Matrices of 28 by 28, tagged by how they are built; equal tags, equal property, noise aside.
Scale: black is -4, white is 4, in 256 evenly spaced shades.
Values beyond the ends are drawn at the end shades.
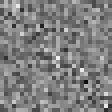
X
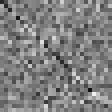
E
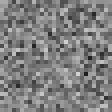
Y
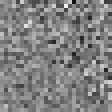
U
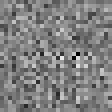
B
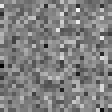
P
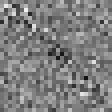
X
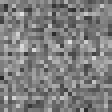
Y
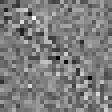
X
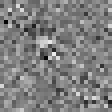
X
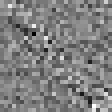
X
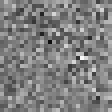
U
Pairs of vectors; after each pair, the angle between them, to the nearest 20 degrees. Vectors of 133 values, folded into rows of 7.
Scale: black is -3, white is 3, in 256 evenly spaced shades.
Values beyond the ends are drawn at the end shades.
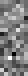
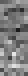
140 degrees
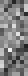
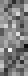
20 degrees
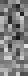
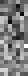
20 degrees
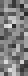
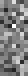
140 degrees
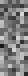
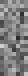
160 degrees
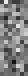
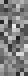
120 degrees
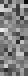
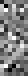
60 degrees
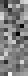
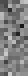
20 degrees
